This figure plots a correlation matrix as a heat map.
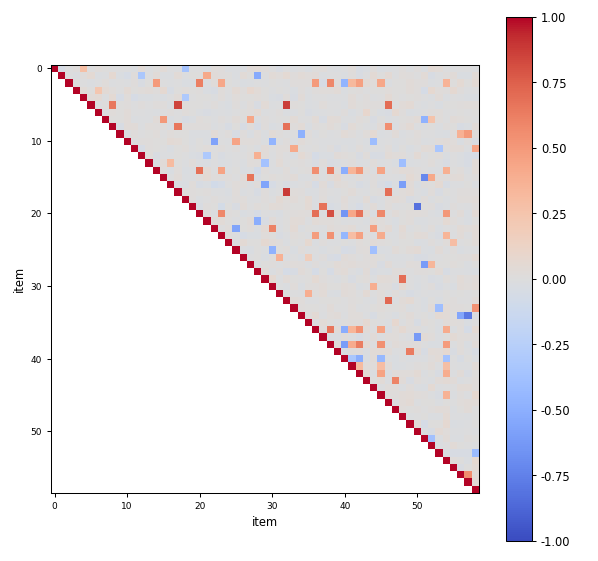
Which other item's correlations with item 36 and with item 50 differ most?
19
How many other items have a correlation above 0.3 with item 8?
4
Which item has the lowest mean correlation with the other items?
40
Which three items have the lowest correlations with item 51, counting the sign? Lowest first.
15, 27, 7
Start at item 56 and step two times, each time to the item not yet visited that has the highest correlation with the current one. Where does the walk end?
9
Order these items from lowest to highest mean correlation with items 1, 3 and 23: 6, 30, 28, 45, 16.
28, 16, 30, 6, 45
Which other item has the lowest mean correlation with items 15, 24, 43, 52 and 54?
51
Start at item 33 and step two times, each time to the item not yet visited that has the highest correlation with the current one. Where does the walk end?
11
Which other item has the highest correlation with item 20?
38
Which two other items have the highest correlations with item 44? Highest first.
22, 30
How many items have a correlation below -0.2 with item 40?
10
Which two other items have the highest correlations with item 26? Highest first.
31, 35
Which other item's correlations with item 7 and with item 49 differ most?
39
